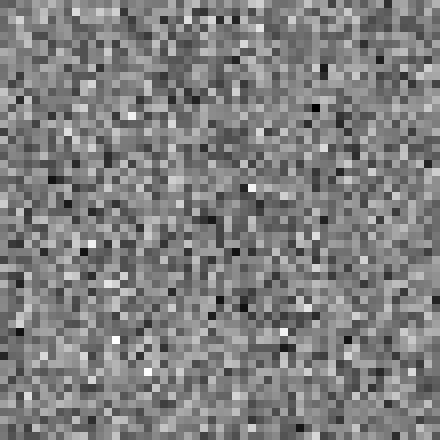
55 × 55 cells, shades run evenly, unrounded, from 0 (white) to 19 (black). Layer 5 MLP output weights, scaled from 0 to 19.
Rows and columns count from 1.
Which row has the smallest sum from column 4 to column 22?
2
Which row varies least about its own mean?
52
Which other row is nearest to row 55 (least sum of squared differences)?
27
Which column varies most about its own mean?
40
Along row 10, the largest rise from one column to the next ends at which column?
46
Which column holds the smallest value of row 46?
36
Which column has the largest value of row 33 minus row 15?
17
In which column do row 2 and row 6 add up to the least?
44
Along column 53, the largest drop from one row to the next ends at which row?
54
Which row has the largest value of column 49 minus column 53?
35
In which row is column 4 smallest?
50
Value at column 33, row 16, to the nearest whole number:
10
